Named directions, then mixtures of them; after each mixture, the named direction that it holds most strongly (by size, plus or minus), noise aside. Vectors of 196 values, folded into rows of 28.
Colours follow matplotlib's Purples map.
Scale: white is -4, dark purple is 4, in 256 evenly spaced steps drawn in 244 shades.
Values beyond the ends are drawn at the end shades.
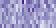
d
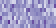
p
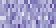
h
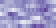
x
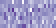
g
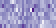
d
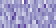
g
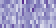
d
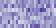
p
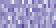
g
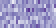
p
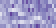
x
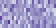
p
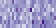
g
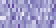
h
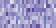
d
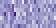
g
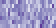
h
